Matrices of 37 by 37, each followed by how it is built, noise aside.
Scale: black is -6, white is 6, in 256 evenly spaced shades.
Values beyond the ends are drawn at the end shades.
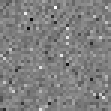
sparse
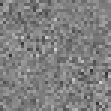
block diagonal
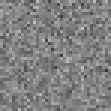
noise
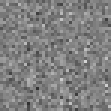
uneven columns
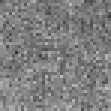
smooth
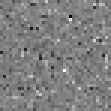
sparse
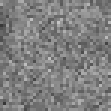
smooth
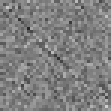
diagonal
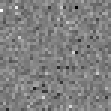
sparse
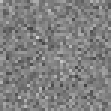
diagonal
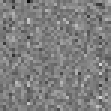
uneven columns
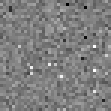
sparse
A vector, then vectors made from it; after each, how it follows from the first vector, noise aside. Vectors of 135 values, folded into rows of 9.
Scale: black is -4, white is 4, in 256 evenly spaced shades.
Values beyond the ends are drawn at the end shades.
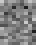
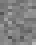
reversed, shrunk.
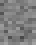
reversed, shrunk.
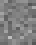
reversed, negated, shrunk.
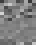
wrapped around, negated, partly zeroed.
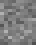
reversed, negated, shrunk.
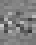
reversed, partly zeroed.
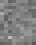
reversed, negated, shrunk.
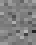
partly zeroed.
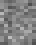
reversed, negated, shrunk.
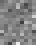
wrapped around, negated, partly zeroed.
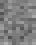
reversed, shrunk.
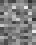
negated.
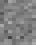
reversed, shrunk.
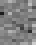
reversed, partly zeroed.
